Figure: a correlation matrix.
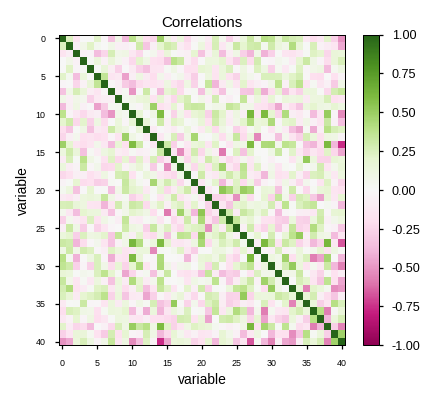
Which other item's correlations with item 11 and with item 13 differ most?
28
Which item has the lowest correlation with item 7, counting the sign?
10
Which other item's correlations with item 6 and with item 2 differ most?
5
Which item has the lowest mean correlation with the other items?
40
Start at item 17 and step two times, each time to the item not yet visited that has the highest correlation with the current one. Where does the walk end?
20
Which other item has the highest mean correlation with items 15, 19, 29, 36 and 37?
25
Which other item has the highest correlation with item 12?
38
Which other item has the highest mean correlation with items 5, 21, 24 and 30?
6
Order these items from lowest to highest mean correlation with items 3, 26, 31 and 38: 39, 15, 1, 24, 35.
39, 24, 15, 35, 1
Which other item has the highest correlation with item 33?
30
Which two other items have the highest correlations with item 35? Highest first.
16, 39
